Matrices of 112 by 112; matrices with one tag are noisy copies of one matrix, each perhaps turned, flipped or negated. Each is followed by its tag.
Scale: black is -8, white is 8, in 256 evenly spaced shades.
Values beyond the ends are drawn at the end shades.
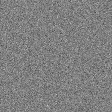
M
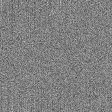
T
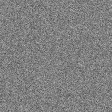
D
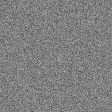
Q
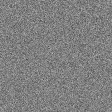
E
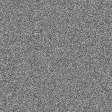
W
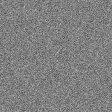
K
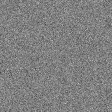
D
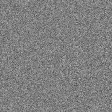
W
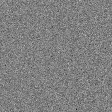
E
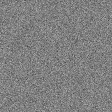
K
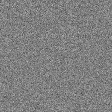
W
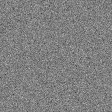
M
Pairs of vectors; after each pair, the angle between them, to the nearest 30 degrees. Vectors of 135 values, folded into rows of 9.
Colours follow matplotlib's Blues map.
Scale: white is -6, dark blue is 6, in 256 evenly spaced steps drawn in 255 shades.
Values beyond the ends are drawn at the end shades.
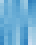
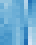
30 degrees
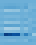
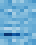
30 degrees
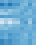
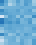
120 degrees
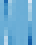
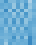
60 degrees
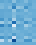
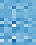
30 degrees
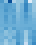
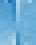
60 degrees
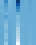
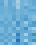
120 degrees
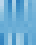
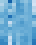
60 degrees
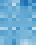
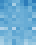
30 degrees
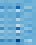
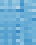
120 degrees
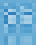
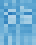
30 degrees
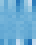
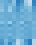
30 degrees
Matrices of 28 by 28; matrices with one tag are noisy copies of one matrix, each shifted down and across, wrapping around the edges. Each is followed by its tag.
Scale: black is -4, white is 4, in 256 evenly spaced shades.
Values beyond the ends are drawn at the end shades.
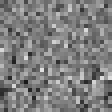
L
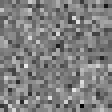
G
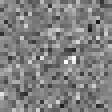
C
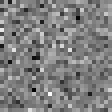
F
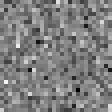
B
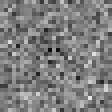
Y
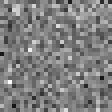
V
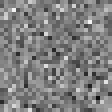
Y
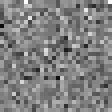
B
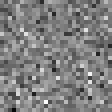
F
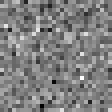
V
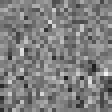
L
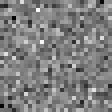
Y
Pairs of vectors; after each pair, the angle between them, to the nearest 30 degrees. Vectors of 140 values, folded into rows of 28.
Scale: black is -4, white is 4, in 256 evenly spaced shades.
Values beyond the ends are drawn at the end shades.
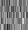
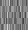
150 degrees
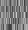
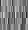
90 degrees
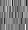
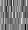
150 degrees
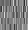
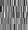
30 degrees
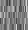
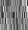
60 degrees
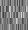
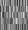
30 degrees
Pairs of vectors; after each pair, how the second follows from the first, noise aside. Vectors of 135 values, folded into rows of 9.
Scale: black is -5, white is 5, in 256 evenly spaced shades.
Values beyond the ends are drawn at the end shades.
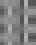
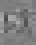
wrapped around, negated, partly zeroed.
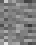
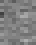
wrapped around, negated, shrunk.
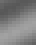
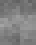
wrapped around, negated, shrunk.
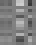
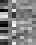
wrapped around, negated, scaled up.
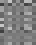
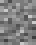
shuffled.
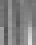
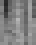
reversed, negated.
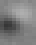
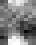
wrapped around, negated, scaled up.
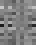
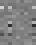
partly zeroed.
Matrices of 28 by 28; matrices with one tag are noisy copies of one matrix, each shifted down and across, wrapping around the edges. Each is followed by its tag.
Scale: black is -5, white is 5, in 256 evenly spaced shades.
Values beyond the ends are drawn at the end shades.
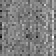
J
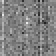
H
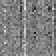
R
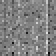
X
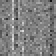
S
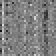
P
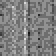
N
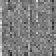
R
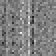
J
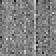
X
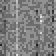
H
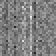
J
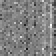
J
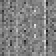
X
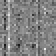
R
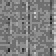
R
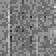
X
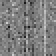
H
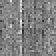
X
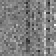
S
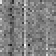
P
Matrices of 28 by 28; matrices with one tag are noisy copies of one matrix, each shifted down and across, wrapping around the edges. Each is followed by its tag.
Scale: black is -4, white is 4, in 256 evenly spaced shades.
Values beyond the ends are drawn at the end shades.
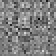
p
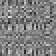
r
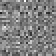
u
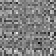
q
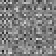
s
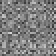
s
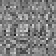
p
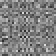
s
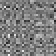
u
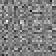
u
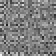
q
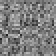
p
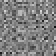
u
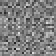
u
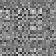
q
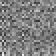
s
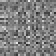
u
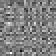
u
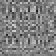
r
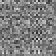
s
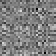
q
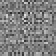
q
